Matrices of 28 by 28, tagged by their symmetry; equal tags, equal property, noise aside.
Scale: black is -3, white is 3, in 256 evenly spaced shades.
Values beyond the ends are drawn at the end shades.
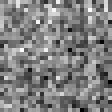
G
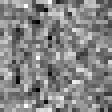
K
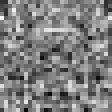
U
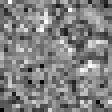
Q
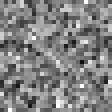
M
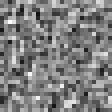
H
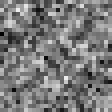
G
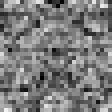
U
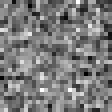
M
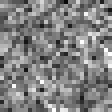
G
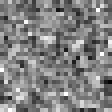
M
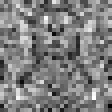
U
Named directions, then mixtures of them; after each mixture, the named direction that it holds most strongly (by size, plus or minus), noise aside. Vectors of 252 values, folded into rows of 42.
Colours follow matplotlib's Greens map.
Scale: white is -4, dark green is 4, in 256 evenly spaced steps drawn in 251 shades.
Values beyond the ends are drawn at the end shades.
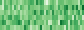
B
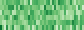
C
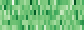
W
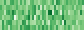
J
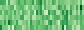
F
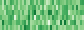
J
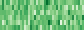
B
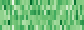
W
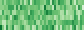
C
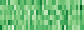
F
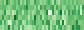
J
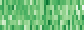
B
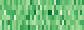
J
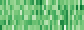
F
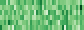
F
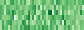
J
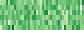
F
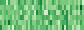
F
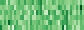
F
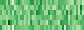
F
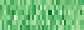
J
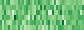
J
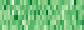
W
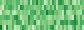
C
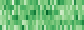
W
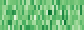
J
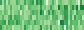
B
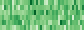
B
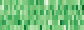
B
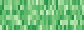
B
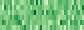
B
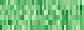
F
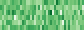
J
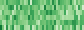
C
